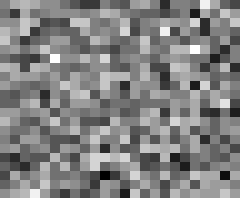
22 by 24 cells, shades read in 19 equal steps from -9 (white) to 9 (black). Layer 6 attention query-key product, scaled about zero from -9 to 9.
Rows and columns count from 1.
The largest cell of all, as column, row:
11, 20
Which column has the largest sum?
24
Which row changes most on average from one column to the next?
10
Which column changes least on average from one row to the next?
14
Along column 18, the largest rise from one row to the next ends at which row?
18
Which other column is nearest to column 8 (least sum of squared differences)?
16
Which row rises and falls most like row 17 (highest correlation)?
13
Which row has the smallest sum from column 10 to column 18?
9
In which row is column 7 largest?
22
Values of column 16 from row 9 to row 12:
0 -1 -3 1
